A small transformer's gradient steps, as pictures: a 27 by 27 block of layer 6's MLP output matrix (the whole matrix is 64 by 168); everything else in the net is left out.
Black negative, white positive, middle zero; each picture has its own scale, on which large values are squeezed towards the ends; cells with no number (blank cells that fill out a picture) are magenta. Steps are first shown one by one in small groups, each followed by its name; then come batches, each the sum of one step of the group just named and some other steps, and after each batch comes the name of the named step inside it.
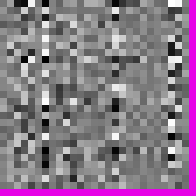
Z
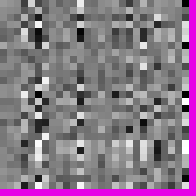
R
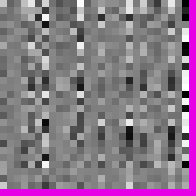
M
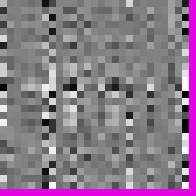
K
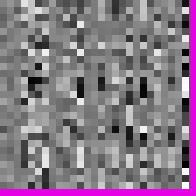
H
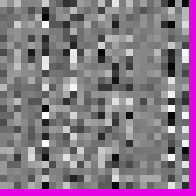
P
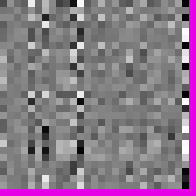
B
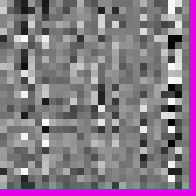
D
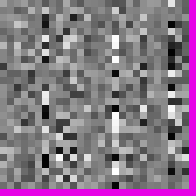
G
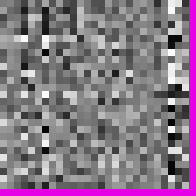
D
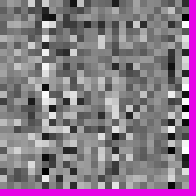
K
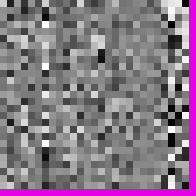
P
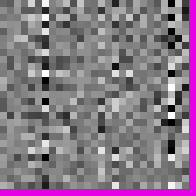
B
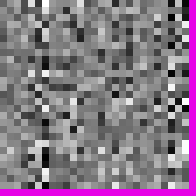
R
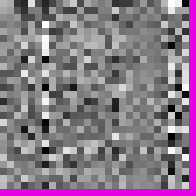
Z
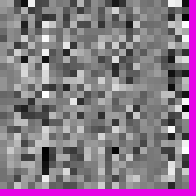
Z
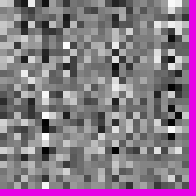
Z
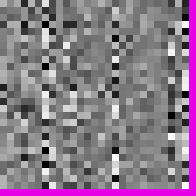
K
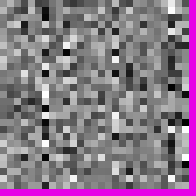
G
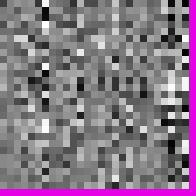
H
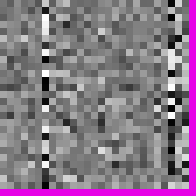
K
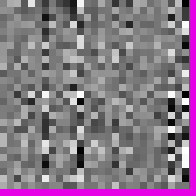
B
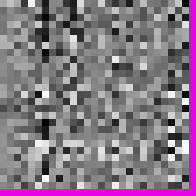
R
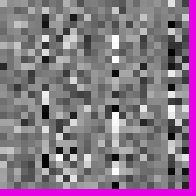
G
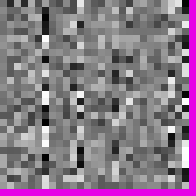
Z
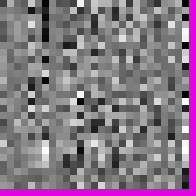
B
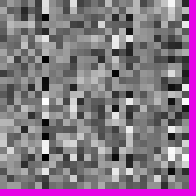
G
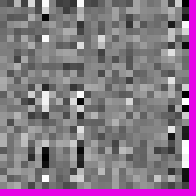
B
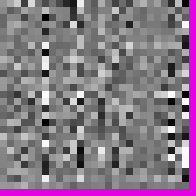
P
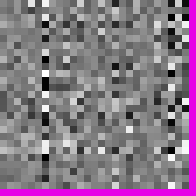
B
